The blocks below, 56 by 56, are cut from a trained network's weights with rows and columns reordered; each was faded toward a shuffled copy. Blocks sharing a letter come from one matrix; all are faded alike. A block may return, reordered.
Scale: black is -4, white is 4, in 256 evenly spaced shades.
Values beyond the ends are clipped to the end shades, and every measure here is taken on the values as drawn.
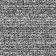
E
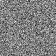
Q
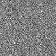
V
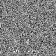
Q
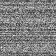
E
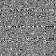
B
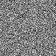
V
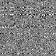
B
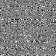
B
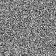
Q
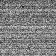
E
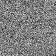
Q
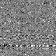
B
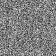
Q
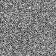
Q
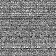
E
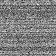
E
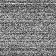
E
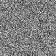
V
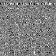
B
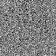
Q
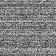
E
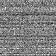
E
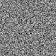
V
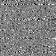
B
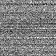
E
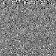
B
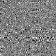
B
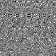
B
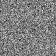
Q
